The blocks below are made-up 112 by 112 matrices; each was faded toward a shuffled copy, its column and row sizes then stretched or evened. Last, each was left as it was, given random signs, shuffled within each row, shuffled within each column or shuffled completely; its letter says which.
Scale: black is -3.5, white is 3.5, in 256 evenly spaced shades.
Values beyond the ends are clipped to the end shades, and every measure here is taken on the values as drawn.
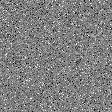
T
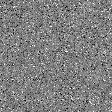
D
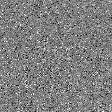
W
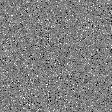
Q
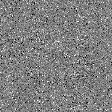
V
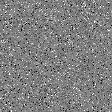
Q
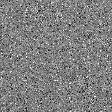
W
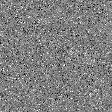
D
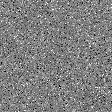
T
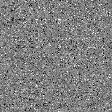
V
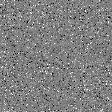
W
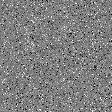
Q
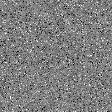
W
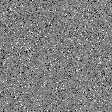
T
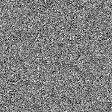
W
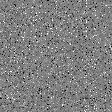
Q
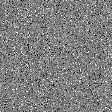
W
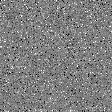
D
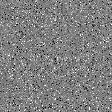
V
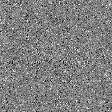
V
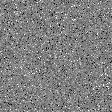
T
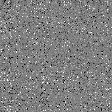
V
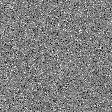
T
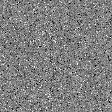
Q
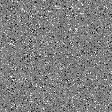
V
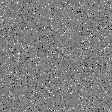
W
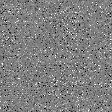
V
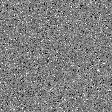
T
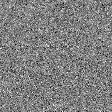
D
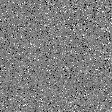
W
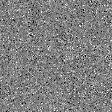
W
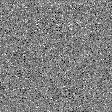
D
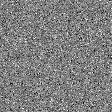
D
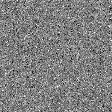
Q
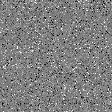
V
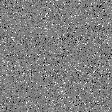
W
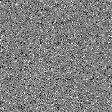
V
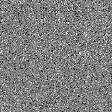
V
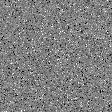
T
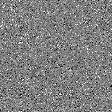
V
